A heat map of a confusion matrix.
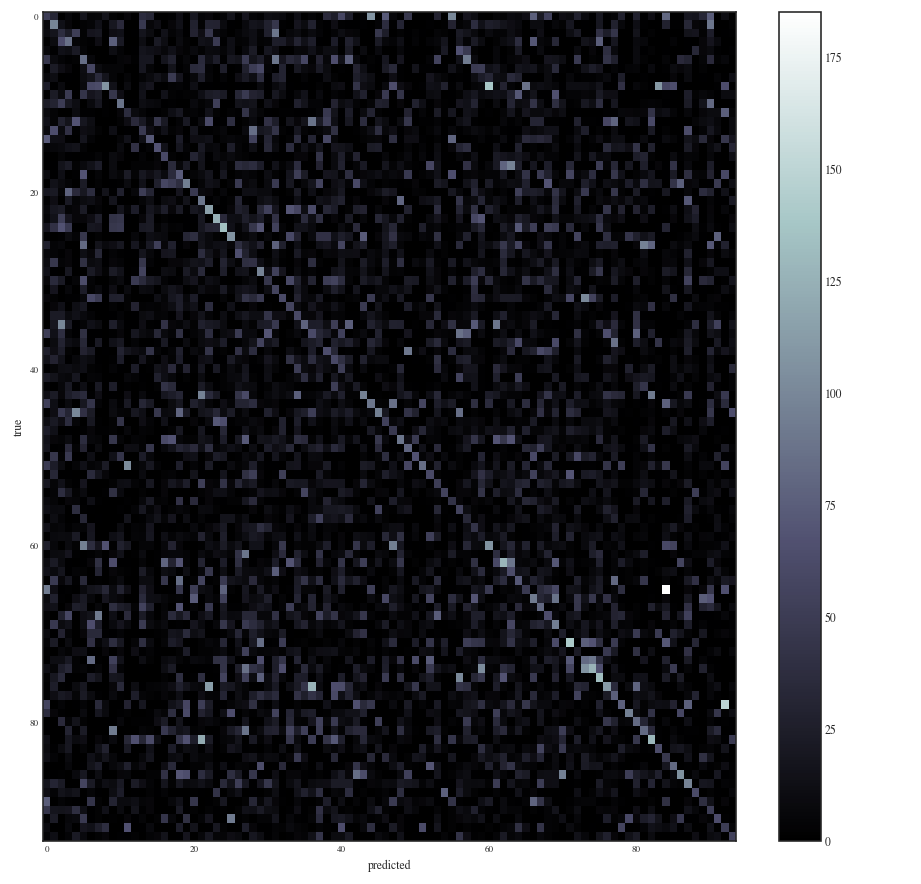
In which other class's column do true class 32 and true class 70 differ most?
73
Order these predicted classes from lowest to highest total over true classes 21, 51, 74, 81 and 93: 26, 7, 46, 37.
7, 46, 26, 37
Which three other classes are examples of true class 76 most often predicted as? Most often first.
36, 22, 80
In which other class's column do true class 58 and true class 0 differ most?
44
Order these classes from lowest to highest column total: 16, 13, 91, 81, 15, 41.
15, 91, 81, 41, 16, 13
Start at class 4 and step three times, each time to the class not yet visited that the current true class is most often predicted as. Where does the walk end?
18
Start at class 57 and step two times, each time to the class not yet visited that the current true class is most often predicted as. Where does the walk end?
77
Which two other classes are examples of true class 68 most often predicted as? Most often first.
7, 53
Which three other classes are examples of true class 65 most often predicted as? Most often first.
84, 0, 24
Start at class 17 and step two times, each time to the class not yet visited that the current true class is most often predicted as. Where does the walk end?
31
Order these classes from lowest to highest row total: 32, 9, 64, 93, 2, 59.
93, 59, 2, 9, 32, 64
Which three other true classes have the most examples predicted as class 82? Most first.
43, 26, 12
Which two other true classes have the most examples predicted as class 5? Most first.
60, 26
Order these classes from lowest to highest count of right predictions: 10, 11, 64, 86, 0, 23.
11, 0, 64, 10, 86, 23
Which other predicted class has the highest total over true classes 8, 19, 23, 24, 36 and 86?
42
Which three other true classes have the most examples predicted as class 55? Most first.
0, 14, 18
